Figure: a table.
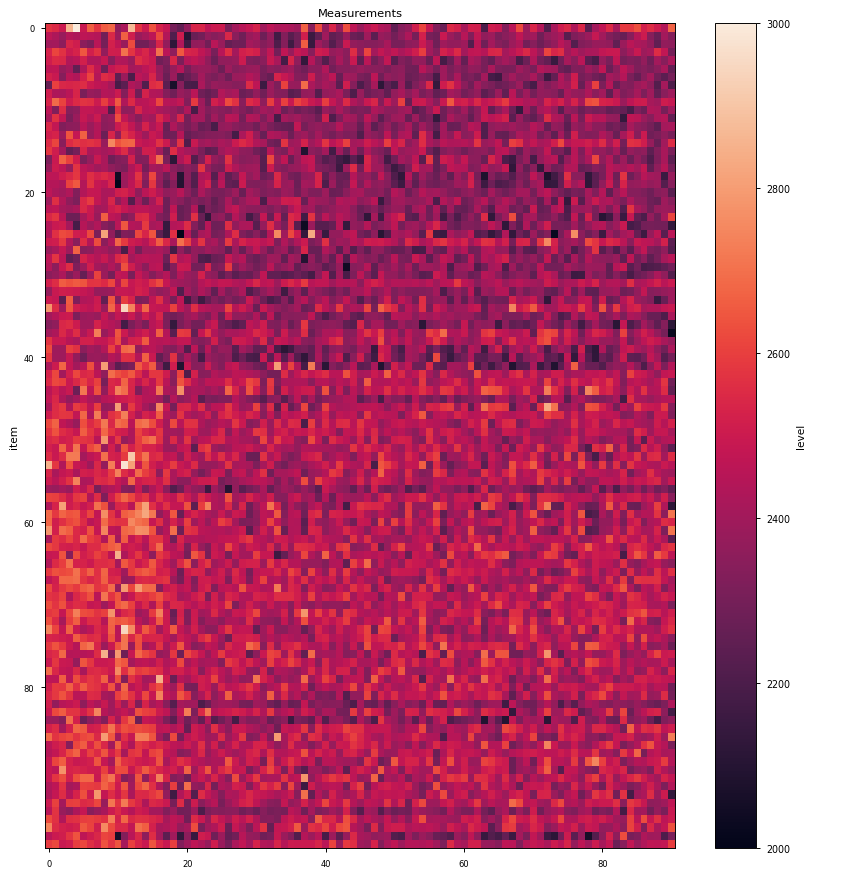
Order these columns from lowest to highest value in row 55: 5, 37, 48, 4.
5, 48, 37, 4
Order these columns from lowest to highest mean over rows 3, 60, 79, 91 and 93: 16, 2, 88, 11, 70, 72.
70, 88, 11, 72, 2, 16
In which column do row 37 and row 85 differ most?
90
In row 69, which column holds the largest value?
8
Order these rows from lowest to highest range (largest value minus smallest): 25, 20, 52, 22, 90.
20, 22, 90, 52, 25
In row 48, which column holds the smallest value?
37
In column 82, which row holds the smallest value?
36
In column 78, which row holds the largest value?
44
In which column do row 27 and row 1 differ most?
11
